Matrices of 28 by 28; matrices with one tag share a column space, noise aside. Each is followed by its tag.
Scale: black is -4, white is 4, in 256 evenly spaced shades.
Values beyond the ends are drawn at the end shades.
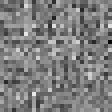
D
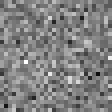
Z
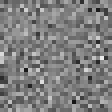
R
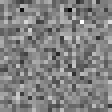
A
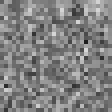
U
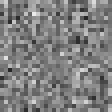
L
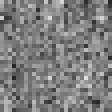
L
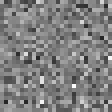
R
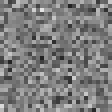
R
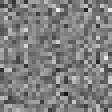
R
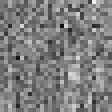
D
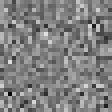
U
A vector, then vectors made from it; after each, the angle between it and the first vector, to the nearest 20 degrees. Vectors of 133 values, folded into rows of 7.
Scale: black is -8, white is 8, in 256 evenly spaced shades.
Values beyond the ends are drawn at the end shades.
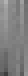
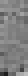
60 degrees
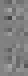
100 degrees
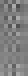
100 degrees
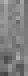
40 degrees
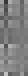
120 degrees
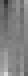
160 degrees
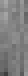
20 degrees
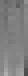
140 degrees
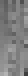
140 degrees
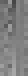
120 degrees
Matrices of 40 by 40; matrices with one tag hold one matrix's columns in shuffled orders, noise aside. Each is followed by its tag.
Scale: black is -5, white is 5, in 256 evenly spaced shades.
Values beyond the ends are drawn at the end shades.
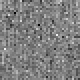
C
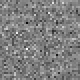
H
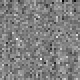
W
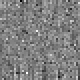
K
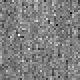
C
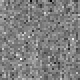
W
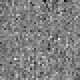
W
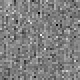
C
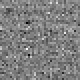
H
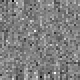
K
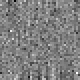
K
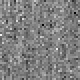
C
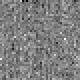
W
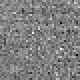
H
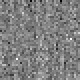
W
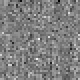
W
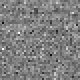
H
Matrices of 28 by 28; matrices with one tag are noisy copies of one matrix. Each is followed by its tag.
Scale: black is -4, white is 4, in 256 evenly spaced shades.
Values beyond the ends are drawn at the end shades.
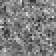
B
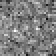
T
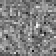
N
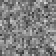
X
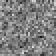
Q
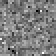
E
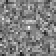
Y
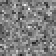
Y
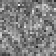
N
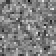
Y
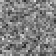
Q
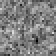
N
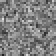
Y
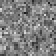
N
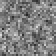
N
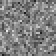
N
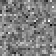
E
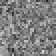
E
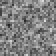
X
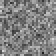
Q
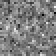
T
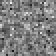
B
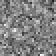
T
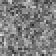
E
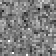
X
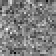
E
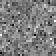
N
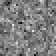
Y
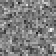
X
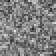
T
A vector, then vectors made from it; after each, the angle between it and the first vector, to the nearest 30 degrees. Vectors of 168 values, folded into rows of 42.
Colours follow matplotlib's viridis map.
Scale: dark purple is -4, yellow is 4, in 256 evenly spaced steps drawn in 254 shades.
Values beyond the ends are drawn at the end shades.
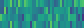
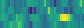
90 degrees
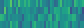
30 degrees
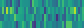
120 degrees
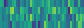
120 degrees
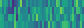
90 degrees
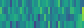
120 degrees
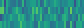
120 degrees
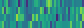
120 degrees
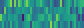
30 degrees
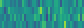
120 degrees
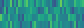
30 degrees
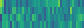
120 degrees
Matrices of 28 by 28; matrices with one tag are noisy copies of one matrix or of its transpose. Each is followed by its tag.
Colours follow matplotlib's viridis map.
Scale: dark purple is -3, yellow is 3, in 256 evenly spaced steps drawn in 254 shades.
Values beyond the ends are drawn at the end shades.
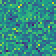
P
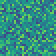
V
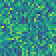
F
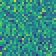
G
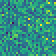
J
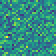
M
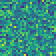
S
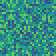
V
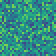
P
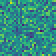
G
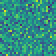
M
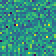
J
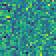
S
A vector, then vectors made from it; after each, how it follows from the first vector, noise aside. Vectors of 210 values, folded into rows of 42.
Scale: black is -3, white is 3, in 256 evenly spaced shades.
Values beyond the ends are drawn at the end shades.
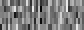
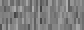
shrunk.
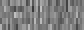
negated, shrunk.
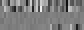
negated, partly zeroed.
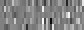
reversed, negated, partly zeroed.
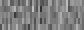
shrunk.
